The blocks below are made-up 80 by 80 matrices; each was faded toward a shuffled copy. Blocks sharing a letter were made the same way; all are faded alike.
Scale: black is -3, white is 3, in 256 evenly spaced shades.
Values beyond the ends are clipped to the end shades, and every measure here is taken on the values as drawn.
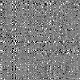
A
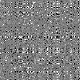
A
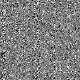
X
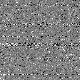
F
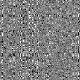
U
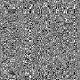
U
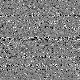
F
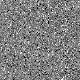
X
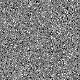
X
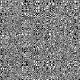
U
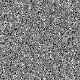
X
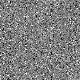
X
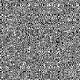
U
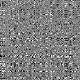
A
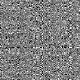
U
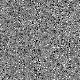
X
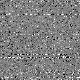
F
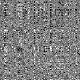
U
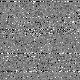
F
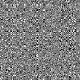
U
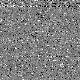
F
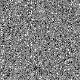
X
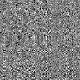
U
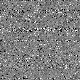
F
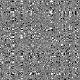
A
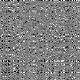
A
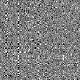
U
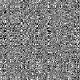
U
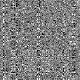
U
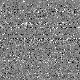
F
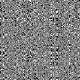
U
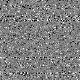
F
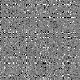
A
